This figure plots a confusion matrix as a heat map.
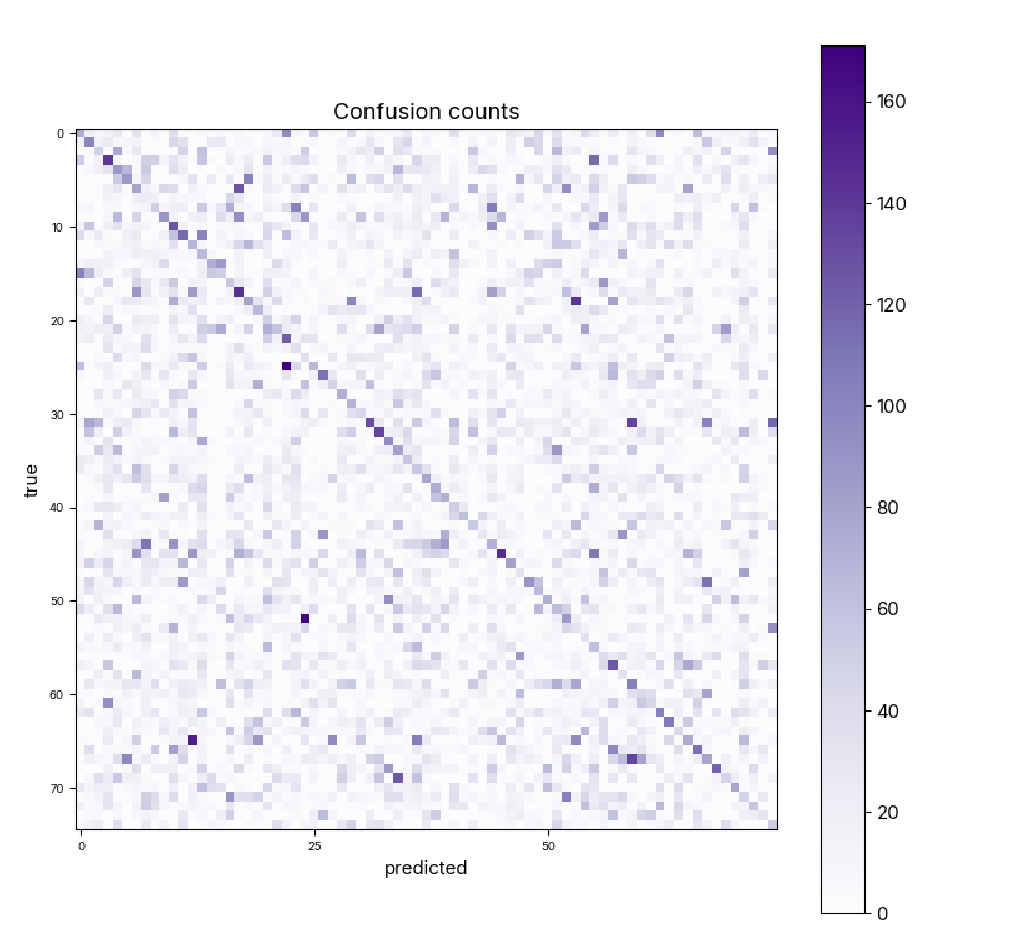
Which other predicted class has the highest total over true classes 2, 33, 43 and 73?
13
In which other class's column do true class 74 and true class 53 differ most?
10
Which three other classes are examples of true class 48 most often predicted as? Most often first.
67, 11, 49
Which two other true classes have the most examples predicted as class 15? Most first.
14, 21
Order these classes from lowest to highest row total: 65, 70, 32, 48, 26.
70, 26, 48, 32, 65
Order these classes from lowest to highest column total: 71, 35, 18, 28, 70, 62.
70, 28, 35, 62, 18, 71
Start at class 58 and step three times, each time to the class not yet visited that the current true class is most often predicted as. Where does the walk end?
36
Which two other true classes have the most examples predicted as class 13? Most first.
11, 33
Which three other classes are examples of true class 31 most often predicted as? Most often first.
59, 74, 67
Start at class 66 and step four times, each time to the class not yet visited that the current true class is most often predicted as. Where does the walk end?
18
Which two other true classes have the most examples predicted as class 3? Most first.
61, 57
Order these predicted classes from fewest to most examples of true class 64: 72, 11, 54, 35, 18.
35, 72, 11, 18, 54
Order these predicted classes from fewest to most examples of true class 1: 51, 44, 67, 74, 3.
74, 44, 3, 51, 67
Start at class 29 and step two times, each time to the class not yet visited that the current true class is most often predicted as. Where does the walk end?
51
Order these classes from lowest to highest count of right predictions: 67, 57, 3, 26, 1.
67, 1, 26, 57, 3
